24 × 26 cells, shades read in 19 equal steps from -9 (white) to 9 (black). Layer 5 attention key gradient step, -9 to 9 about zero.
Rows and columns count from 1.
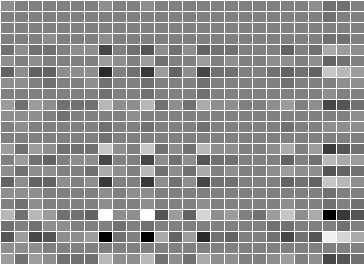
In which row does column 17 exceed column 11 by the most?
20
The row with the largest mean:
22
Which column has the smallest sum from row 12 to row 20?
11
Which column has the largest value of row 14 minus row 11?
24
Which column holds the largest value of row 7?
8
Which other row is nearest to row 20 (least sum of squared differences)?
14
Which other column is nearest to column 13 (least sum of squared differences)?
17
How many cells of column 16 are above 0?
5
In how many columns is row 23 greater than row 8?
3
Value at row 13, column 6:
0
